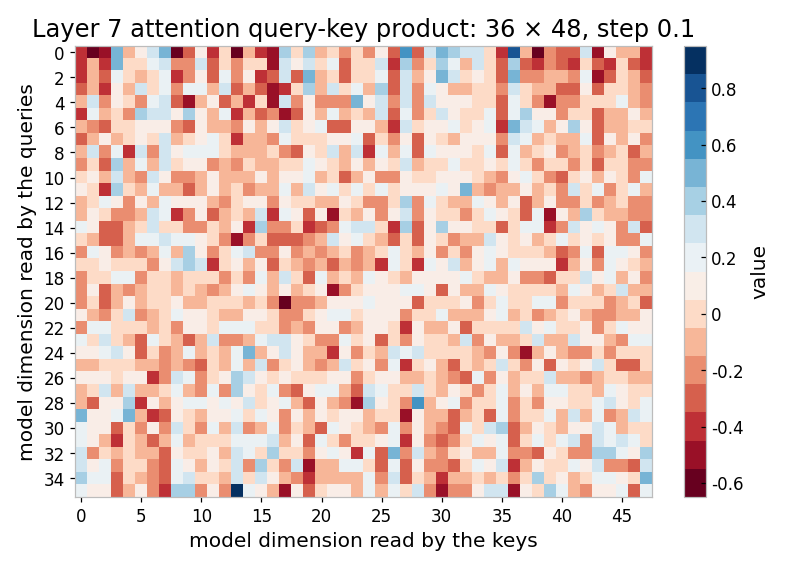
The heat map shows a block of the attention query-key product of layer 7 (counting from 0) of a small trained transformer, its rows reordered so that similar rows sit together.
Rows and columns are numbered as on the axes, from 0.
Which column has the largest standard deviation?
13
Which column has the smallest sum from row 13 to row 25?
19
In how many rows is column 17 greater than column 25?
17
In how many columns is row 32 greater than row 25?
22
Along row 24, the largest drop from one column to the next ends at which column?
15
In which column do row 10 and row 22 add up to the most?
37
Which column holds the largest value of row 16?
9
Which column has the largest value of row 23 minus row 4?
16
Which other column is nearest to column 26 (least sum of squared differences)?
35
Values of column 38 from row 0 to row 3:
-0.6 -0.4 -0.2 -0.1
